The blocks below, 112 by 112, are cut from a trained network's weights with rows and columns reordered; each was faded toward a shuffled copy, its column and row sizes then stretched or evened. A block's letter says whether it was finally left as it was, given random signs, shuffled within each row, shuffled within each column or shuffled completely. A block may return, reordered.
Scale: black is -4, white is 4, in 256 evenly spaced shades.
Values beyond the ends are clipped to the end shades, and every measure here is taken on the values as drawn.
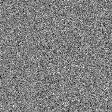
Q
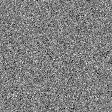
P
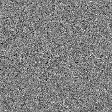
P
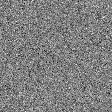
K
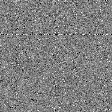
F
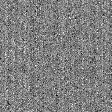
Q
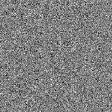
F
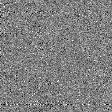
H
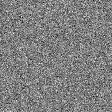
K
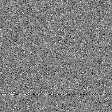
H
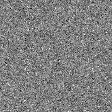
Q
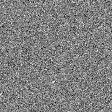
P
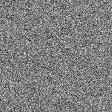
Q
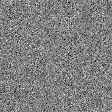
Q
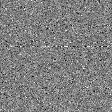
P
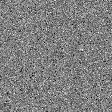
K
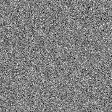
Q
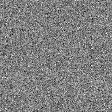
Q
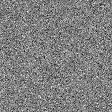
K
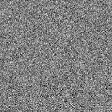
F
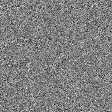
P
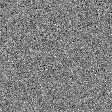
K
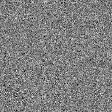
H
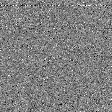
P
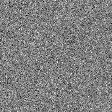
Q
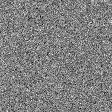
K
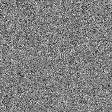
P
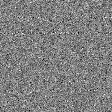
P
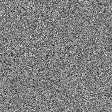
P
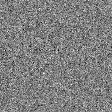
P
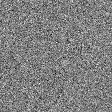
K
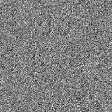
F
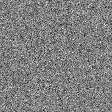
K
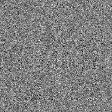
F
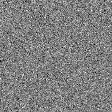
P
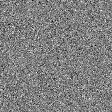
P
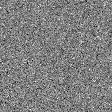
K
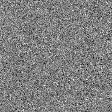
Q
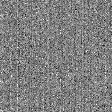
Q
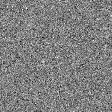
P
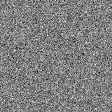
K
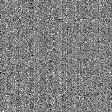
F
